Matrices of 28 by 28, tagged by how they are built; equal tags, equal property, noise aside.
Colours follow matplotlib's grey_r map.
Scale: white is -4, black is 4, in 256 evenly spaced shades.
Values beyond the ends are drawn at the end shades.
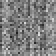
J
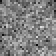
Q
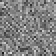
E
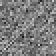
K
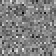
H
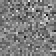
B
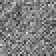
K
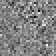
B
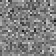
H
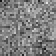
Q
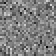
H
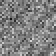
K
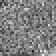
Q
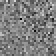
B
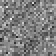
K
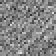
K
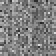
J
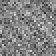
E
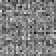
J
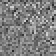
B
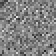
K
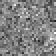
Q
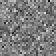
K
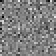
H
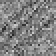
K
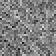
E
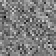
E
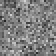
Q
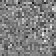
B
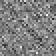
E
